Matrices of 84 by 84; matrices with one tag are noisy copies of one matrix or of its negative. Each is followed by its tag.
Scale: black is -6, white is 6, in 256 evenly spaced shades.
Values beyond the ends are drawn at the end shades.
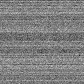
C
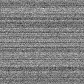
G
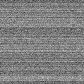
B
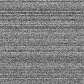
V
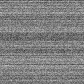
C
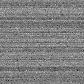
G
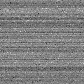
G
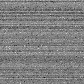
V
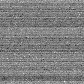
B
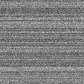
G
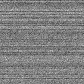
V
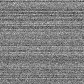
V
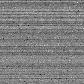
V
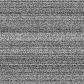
C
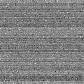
B
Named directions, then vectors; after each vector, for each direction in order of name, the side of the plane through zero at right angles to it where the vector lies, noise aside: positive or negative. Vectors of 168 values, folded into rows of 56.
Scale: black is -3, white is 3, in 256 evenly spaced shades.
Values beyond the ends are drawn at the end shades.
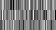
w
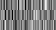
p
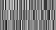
negative, negative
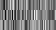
positive, negative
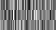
positive, negative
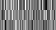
negative, negative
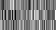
positive, negative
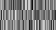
negative, positive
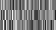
negative, positive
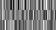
positive, positive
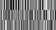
positive, positive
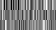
positive, positive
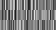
positive, negative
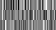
positive, positive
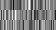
negative, positive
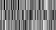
positive, positive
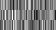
negative, positive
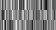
negative, negative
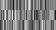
negative, positive
